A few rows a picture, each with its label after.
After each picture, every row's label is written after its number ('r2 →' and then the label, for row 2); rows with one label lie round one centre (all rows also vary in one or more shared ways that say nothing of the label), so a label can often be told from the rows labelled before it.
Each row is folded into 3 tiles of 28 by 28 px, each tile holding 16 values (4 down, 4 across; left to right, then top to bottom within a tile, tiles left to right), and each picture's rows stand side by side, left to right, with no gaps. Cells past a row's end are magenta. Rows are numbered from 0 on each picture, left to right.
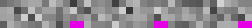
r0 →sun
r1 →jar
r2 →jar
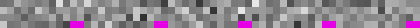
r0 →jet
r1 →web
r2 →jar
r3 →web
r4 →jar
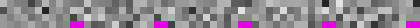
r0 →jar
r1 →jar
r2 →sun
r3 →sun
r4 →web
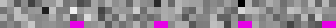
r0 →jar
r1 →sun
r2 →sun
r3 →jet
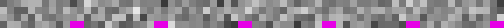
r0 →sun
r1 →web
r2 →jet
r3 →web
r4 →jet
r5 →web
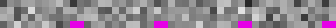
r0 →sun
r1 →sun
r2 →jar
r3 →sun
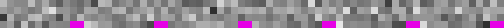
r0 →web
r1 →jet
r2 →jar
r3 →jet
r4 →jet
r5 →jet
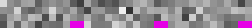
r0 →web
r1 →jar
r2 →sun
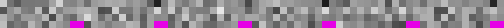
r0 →jar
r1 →sun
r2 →web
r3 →sun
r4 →jet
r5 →sun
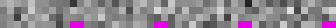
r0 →sun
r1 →jar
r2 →web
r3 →jar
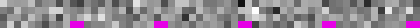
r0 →web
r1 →jar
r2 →sun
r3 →sun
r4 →jar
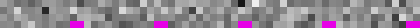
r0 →jar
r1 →jet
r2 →sun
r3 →web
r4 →jet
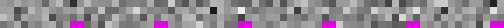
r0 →sun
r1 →web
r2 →jar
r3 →jar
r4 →jet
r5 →sun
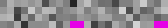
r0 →sun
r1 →jar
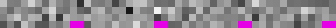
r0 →web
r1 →jar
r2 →sun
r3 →web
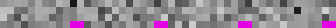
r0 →sun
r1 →sun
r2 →web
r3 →jar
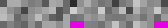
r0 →sun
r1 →jar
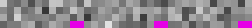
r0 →jar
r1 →web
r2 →sun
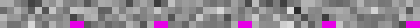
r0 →jar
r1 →sun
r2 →web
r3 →jar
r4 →jet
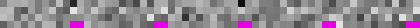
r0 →sun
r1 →jet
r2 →sun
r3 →web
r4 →jet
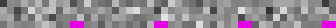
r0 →sun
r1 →web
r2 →jar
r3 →sun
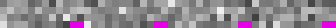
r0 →jet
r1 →jet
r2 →web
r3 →web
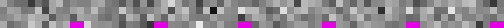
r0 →jar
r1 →jet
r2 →jar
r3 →sun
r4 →jar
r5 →sun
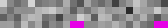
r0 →web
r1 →jar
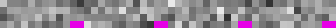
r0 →web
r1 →jet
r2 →web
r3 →jar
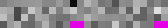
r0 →sun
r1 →jar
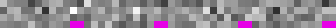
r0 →jar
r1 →web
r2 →jar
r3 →sun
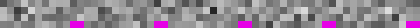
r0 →sun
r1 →sun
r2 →jar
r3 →web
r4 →web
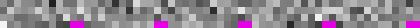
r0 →jet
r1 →jar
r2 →jar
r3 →jet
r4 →sun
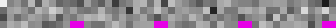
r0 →web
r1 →jar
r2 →jar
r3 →sun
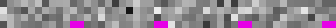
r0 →sun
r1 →jar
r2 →jet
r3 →web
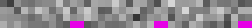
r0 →jet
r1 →sun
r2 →web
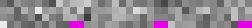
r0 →jet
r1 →web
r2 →jet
